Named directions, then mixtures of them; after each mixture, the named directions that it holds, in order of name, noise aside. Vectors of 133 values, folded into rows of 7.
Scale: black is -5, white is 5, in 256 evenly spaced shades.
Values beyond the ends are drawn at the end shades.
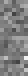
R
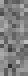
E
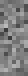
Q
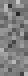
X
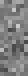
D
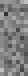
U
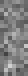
E, Q, U.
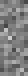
Q, R, U.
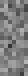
Q, X.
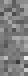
R.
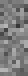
Q.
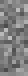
Q.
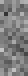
D, U.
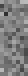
U.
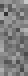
U.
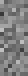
D, E, Q.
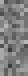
E.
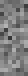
Q.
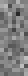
D, R, X.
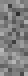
X.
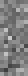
E, Q.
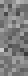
D, U, X.
